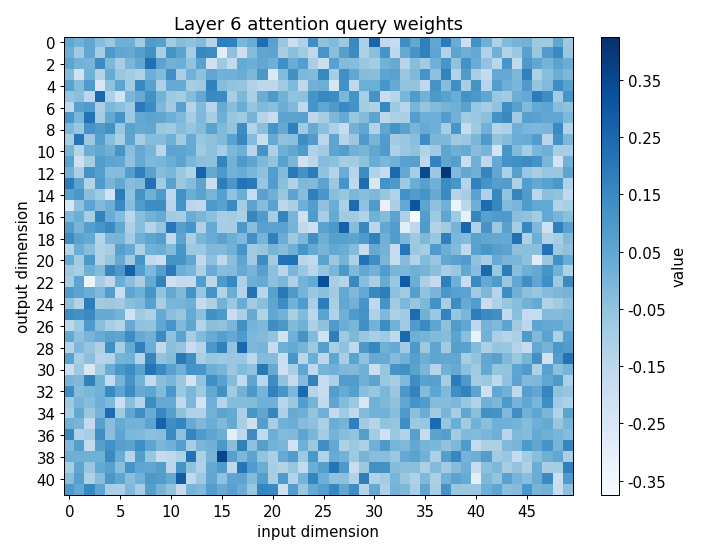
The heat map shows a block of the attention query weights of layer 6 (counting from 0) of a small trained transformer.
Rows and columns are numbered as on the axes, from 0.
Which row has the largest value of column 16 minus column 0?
15
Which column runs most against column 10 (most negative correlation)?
24
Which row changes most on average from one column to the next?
22
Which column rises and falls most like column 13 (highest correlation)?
37
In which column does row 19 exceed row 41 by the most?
11
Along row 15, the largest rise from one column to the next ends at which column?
28
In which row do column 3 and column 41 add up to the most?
5
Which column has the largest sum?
8
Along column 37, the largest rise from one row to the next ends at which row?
12
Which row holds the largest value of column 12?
38
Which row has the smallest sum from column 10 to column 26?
4
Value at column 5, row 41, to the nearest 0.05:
-0.1
